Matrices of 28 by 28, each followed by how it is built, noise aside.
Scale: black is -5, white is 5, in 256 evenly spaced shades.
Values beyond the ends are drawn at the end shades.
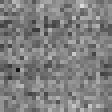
blocks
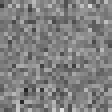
uneven rows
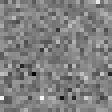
uneven rows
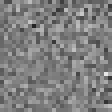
upper triangular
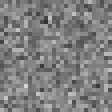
noise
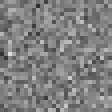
noise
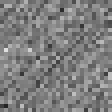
Hankel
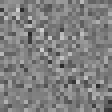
banded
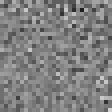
upper triangular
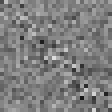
banded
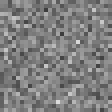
noise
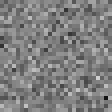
noise
